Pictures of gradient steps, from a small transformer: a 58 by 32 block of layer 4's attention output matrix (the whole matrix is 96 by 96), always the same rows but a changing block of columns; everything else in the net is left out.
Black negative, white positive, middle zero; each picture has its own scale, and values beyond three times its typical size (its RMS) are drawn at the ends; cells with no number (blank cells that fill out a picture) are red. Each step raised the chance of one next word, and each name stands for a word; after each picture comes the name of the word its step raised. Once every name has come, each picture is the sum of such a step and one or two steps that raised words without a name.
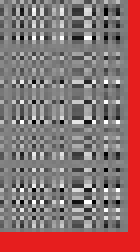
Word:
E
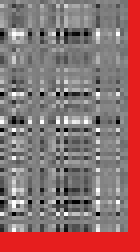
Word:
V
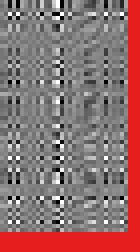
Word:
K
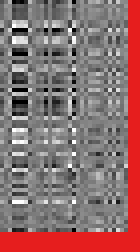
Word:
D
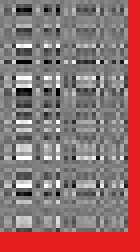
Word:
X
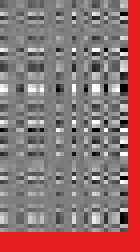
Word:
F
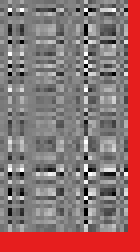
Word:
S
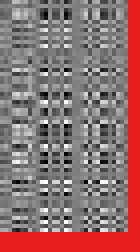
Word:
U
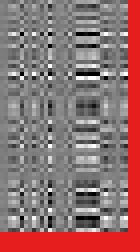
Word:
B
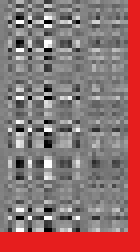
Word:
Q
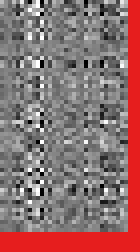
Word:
E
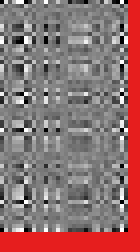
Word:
Q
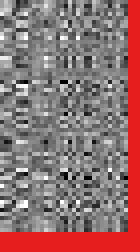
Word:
E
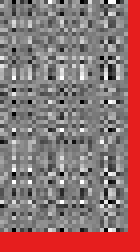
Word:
X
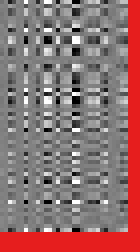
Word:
D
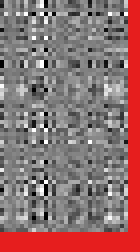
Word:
F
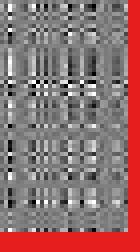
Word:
V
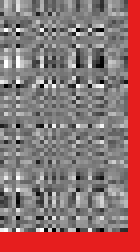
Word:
B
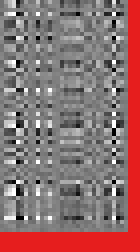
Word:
F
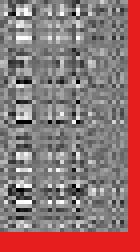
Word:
E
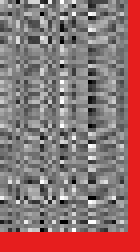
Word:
K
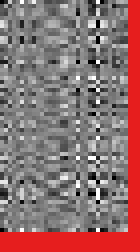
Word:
X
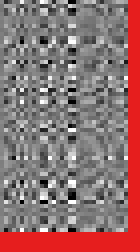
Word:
X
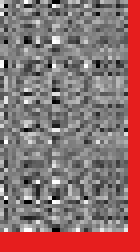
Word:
Q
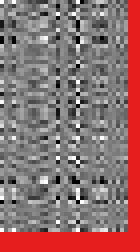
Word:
K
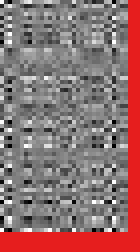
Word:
B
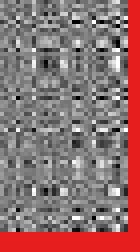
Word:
Q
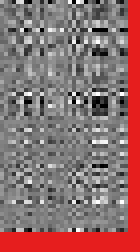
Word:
D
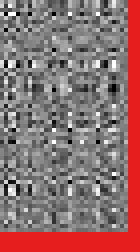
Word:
F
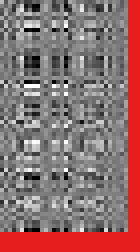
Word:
E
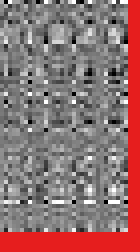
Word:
V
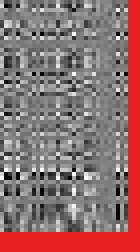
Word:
S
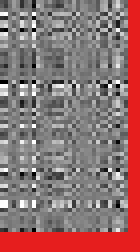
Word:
E
